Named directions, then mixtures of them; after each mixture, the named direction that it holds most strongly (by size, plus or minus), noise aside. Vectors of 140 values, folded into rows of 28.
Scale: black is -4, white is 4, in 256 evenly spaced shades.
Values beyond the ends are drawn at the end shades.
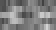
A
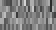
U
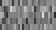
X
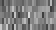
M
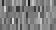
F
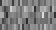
X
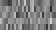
U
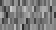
X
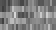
A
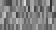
U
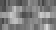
A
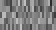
U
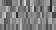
U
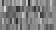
F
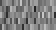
X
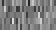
F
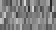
U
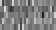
X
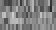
U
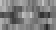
A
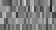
U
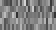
U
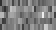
X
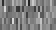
F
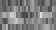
A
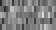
X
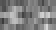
A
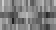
A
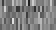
F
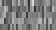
U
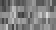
A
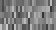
M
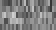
U
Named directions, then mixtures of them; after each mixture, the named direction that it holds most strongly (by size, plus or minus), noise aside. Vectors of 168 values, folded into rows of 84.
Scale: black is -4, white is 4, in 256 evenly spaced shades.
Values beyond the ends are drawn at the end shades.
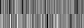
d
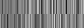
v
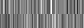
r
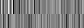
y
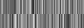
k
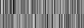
k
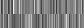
y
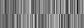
k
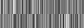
k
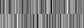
r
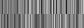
v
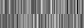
r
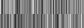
k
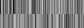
k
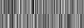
k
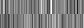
r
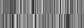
k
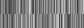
k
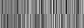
v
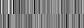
y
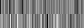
d
